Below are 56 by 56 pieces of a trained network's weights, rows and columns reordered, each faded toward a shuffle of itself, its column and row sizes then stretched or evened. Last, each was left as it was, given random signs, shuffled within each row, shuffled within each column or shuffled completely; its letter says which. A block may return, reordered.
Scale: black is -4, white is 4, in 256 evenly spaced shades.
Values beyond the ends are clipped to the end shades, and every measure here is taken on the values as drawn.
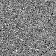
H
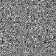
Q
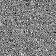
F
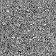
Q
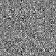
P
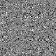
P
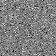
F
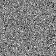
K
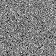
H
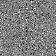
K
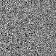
Q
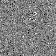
K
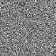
P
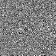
Q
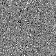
K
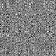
P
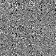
Q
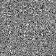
Q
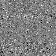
F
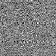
P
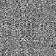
P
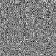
P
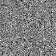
K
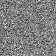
H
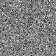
K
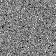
H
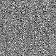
K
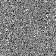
K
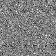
F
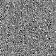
K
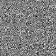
Q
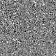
Q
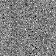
K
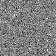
K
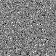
H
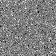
H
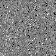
K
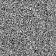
K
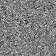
F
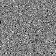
F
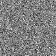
F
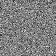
H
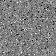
H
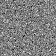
H
